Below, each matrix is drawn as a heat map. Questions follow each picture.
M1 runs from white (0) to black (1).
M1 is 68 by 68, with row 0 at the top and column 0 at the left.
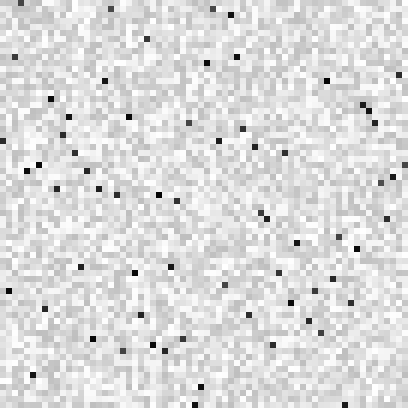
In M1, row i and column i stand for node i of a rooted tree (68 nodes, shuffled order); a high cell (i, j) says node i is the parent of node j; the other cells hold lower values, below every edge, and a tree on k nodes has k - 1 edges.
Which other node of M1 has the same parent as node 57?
32
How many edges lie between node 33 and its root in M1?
6
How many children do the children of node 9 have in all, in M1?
2
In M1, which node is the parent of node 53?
55
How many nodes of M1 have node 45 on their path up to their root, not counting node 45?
8
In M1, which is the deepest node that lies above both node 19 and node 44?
50
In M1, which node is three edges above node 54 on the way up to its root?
36
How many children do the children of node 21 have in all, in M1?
1
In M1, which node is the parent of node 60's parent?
13
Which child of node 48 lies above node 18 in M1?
1
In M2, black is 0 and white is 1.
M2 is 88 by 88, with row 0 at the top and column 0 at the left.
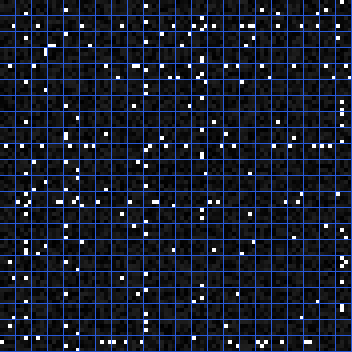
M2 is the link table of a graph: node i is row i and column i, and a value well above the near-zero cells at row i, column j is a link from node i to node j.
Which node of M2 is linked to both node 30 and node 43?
node 6
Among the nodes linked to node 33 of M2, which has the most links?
node 16
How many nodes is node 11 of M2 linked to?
5
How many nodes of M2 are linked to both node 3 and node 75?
2
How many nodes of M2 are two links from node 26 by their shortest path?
10
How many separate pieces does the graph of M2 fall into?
7
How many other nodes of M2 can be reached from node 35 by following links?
12
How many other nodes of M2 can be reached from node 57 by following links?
12
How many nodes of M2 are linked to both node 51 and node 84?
1
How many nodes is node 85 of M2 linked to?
12
